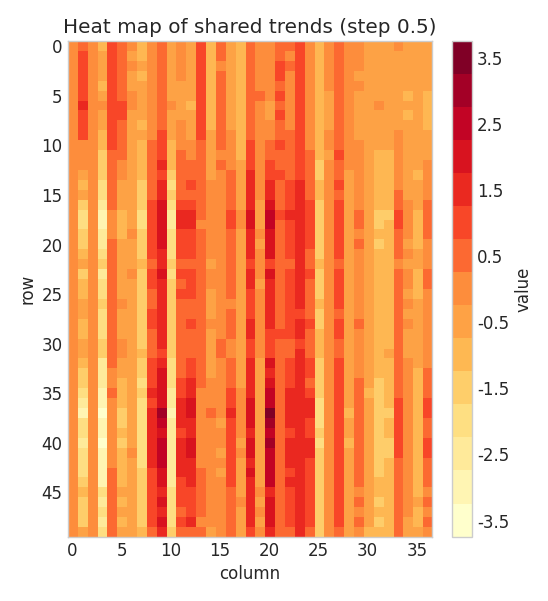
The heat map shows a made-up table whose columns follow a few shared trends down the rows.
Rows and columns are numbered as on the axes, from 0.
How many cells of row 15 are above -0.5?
23
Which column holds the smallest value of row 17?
3
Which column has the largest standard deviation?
1
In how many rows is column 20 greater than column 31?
48
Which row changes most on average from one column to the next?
37
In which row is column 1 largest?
6
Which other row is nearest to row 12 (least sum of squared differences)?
30
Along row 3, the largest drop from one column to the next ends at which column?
14
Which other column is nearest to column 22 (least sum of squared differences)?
8
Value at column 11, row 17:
1.5
